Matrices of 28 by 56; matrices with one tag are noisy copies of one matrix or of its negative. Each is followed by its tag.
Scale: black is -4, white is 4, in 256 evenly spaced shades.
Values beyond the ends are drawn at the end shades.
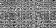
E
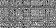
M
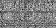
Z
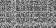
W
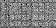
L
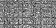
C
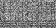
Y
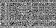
L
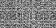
E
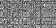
C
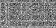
L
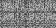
Z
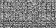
Y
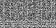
Y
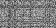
M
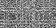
E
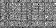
L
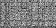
L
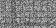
W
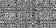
E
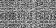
E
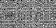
E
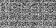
L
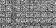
W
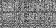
Z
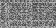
L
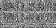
Z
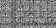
W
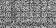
W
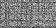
L
